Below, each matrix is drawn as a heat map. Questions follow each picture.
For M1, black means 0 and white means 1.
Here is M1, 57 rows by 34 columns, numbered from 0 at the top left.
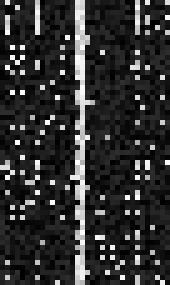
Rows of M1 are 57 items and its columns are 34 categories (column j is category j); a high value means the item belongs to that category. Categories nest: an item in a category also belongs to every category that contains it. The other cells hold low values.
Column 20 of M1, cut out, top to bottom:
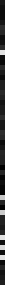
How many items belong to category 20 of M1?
6
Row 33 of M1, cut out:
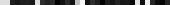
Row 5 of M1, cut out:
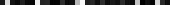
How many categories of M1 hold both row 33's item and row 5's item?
5
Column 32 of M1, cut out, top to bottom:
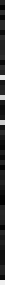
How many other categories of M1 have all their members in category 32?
2
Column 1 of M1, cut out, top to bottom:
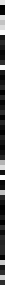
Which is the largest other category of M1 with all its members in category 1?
29
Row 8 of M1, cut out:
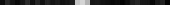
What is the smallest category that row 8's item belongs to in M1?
17
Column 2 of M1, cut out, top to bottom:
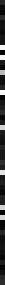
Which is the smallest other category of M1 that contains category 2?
4
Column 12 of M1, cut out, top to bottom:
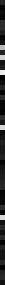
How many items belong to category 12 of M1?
5
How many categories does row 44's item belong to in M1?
1
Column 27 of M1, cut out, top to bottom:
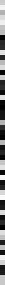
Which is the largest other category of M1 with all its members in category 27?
7
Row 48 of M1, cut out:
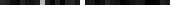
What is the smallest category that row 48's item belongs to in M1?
8
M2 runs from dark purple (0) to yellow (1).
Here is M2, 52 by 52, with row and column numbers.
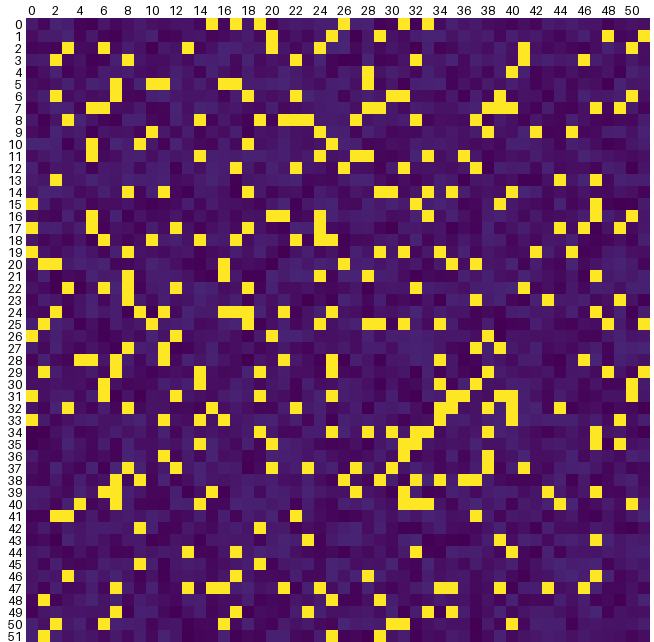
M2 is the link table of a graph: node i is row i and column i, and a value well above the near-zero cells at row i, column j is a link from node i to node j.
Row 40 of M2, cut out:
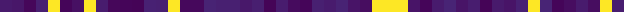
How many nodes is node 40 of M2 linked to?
8
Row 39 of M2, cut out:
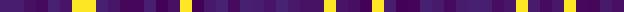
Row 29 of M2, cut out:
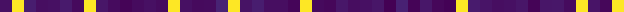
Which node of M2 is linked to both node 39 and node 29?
node 7
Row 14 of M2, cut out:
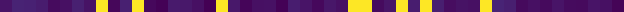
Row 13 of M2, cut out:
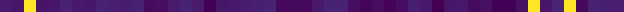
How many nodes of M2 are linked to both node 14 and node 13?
0
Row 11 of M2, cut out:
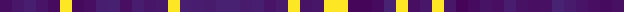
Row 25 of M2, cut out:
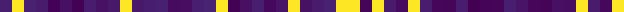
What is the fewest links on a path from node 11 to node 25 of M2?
2
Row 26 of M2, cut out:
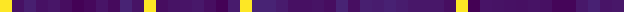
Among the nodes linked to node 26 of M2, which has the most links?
node 38
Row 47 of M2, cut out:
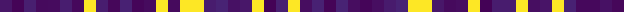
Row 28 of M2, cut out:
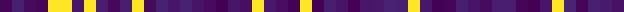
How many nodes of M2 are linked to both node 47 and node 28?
4
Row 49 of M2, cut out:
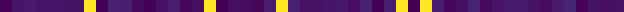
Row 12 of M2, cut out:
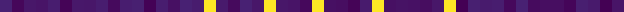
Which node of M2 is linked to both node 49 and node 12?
node 17
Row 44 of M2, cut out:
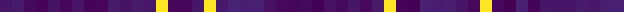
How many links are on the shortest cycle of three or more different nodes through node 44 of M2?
3
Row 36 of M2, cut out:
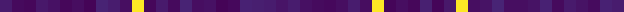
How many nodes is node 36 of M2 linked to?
3
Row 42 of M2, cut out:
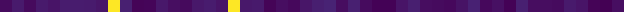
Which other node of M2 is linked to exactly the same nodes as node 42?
node 45
